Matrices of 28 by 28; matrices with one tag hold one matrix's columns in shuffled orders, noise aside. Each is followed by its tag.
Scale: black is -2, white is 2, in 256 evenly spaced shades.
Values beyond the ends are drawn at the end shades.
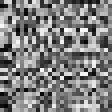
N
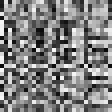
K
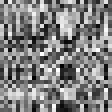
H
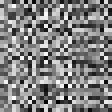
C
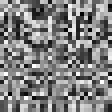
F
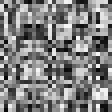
H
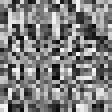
H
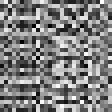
C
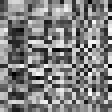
K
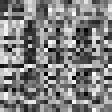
K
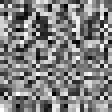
F
